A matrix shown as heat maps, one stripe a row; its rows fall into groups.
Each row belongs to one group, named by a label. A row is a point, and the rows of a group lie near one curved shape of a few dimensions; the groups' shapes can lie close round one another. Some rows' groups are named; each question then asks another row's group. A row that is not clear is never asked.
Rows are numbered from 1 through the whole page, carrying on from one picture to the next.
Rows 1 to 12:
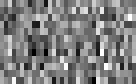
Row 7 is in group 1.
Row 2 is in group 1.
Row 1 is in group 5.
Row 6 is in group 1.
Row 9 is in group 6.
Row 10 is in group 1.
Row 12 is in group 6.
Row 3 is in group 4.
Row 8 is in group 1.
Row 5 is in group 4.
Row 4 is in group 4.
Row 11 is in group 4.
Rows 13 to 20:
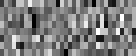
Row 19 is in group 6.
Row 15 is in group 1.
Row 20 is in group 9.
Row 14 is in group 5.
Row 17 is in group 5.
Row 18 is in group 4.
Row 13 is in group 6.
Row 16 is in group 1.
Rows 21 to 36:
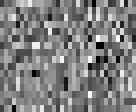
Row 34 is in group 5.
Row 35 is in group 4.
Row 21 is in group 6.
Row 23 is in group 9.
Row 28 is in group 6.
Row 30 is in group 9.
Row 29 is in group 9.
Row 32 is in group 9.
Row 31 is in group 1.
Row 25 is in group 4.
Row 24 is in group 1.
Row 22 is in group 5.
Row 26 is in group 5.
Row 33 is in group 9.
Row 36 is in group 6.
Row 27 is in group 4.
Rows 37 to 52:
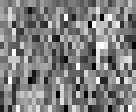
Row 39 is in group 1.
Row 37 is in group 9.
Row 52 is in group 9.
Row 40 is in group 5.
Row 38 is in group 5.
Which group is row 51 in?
6
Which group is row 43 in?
5
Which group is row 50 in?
6
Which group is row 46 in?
6
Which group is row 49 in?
6
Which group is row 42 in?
4
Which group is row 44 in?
6
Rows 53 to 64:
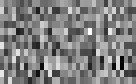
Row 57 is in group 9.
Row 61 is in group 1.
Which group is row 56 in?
4
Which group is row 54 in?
4
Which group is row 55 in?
6
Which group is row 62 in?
1
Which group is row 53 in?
6
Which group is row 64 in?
5
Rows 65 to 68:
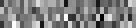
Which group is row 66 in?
1
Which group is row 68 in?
4
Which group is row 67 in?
1
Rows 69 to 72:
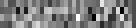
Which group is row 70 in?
1
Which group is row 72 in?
4
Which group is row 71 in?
6
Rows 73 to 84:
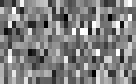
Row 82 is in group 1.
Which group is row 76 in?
5
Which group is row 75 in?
9
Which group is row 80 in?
5
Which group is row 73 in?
4
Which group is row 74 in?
6
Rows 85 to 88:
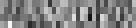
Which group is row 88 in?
1
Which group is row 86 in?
1
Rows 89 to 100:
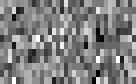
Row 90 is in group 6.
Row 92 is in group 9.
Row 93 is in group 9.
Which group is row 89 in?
1
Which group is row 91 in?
6
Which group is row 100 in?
6
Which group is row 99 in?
9
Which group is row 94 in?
4
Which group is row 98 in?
4
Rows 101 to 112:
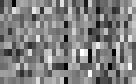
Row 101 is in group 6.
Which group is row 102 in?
4
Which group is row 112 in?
9
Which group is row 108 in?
1
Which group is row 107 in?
5
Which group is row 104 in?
9
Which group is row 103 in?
1
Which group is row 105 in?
9
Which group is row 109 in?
1
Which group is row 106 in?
9
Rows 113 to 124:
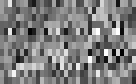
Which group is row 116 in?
1
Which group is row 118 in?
5
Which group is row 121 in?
9
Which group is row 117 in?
5
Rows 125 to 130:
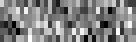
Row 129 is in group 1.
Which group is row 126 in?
9
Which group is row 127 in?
4
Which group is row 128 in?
4
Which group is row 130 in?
6
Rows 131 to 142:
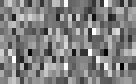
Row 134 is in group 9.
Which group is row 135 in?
5
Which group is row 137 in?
9
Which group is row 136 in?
1
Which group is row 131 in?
1
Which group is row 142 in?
9
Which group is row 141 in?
1
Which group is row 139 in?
6
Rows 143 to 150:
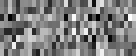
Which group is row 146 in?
6
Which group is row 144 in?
5
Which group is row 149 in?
6
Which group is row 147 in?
1
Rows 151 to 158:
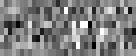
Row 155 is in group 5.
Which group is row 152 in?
1
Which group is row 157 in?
6
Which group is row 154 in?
1
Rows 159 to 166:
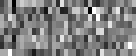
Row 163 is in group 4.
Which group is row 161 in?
5
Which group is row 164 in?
6
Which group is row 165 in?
4
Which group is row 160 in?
5
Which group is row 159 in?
6
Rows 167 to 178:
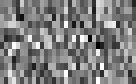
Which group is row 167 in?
5
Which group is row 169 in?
6
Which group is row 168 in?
5
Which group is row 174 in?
5
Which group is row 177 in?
1
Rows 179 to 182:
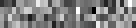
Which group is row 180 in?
6
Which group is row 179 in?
4
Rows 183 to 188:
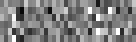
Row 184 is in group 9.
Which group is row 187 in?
5
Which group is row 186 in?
4
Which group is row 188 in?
6
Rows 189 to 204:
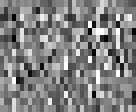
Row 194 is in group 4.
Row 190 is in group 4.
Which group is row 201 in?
9
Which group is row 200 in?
6
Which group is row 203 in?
4
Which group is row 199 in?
5
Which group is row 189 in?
5
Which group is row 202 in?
5
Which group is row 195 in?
1
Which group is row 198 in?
1
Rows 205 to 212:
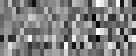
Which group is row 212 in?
1
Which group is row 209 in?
5
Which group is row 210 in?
9
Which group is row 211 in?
1
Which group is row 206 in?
1
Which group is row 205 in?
5
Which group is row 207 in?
6
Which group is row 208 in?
9
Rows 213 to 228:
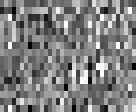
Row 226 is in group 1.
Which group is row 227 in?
6
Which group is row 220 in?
9
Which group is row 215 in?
1
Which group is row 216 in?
9
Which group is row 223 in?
1
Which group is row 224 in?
1
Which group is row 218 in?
9
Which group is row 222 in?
5
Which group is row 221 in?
1
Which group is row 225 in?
9
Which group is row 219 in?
5
